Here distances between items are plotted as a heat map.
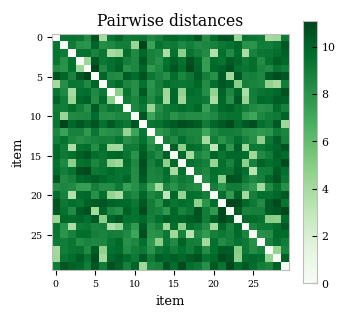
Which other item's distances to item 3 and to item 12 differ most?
9
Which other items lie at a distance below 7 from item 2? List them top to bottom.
7, 8, 14, 16, 20, 24
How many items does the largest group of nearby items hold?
7
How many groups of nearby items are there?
10
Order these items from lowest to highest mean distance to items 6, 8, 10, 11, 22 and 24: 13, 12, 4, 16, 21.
16, 12, 13, 4, 21
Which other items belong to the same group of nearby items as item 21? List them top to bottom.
18
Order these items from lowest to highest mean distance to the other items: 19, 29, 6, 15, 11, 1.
19, 6, 1, 15, 29, 11
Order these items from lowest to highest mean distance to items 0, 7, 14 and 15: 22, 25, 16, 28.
16, 25, 28, 22
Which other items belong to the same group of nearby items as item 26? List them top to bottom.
13, 19
